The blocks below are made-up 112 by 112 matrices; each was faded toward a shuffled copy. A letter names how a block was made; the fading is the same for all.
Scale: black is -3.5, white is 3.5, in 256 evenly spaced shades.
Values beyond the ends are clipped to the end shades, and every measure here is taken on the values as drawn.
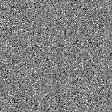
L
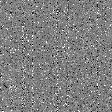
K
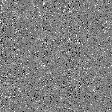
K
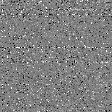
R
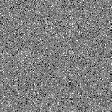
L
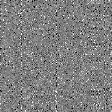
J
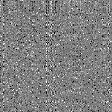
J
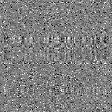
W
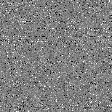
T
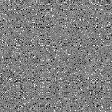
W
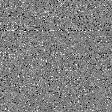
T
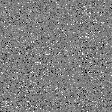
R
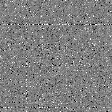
R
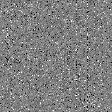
K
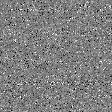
T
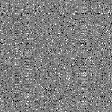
W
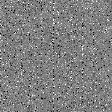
K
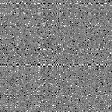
W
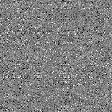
L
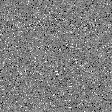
T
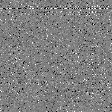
R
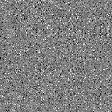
L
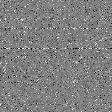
R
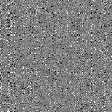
J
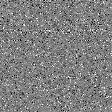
T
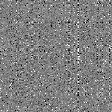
J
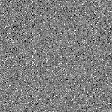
L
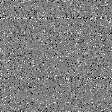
R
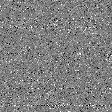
T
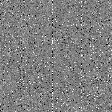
K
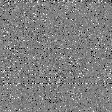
R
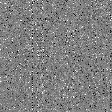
K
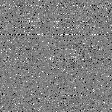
R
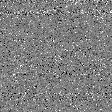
T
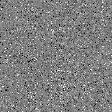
K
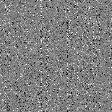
K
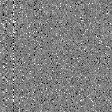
J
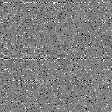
W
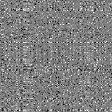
W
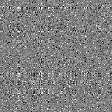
W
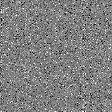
K
